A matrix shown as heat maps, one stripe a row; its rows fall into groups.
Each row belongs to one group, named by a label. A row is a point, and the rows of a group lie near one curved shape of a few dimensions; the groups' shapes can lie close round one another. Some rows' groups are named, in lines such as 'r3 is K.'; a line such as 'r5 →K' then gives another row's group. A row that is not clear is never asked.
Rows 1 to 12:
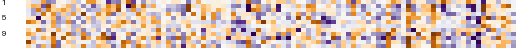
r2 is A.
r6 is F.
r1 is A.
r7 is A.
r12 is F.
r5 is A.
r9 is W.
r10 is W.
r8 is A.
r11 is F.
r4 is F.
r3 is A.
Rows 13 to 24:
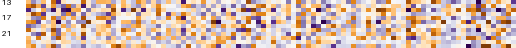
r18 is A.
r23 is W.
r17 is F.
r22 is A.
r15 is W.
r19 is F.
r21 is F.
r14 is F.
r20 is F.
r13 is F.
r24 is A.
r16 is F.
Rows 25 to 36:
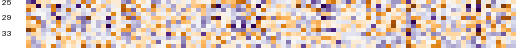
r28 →W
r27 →F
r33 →F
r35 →W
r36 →F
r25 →F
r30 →A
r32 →F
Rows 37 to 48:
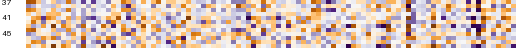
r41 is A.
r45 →F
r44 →F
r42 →F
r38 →F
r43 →W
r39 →F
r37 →F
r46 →F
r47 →F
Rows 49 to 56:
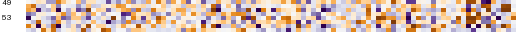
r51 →A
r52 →F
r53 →W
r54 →A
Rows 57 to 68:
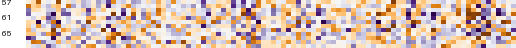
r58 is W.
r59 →W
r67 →F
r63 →A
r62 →A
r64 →W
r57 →A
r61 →A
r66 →W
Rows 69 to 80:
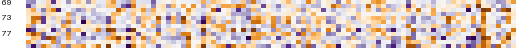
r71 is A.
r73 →F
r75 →W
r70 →F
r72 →A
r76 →W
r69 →W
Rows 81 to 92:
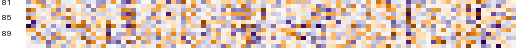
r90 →F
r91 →A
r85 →F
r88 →A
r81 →F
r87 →W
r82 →W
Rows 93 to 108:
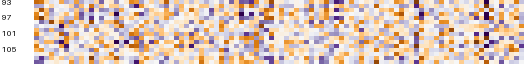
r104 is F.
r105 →A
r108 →F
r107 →F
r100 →A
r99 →W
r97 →F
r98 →F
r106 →W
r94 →F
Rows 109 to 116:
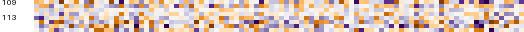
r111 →W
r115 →W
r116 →A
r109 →W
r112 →W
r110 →F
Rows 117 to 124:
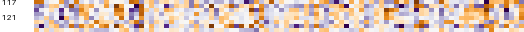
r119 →W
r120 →W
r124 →A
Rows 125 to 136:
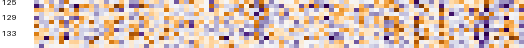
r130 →F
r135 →W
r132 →W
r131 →F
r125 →F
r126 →W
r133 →F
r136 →W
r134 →A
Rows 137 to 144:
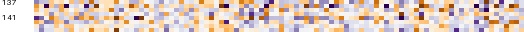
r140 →A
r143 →W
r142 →A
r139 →W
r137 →F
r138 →A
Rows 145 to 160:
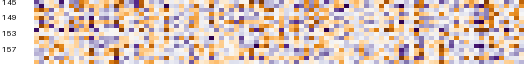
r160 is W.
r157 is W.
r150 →W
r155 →A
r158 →W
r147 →F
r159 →A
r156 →A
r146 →W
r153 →W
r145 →W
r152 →W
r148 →A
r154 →F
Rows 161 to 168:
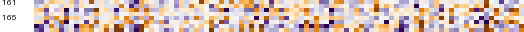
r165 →A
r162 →F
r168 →W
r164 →A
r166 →A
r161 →F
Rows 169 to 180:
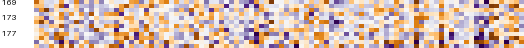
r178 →A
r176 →A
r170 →A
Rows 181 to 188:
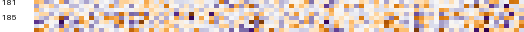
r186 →W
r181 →A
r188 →F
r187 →W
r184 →F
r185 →F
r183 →W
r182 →W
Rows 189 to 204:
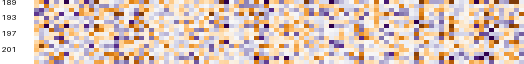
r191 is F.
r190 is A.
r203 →A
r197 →W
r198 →A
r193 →A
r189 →A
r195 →A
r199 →A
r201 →A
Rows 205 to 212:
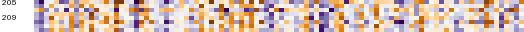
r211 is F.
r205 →W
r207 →A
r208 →F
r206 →F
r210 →W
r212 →F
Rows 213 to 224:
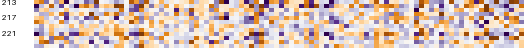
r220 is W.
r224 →W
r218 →F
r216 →F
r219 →W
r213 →A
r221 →W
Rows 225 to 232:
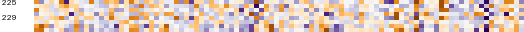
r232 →F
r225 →F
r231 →F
